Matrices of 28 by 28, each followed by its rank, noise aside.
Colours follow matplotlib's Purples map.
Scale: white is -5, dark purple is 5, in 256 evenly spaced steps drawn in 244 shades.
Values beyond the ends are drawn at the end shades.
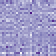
four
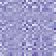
three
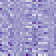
three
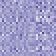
three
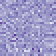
six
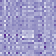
three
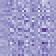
three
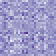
four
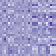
three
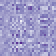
four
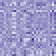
three
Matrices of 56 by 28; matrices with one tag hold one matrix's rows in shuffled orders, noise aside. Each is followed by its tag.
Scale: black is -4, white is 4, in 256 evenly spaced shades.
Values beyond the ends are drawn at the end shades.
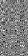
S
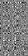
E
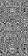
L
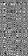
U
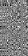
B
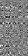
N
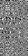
N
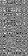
U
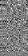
B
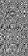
L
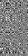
N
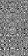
L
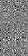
E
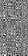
U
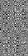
E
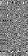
B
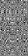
L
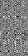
E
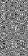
S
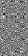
S
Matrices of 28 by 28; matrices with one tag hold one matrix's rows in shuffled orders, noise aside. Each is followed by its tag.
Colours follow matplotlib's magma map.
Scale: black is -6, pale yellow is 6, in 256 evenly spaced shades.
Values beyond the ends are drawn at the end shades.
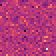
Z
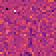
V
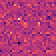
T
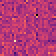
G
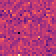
T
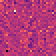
V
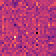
G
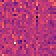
G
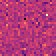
Z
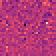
Z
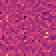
Z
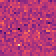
T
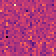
V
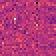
G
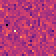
V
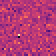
T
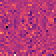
V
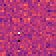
T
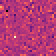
V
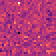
T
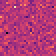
V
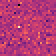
T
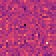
Z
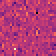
G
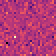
V
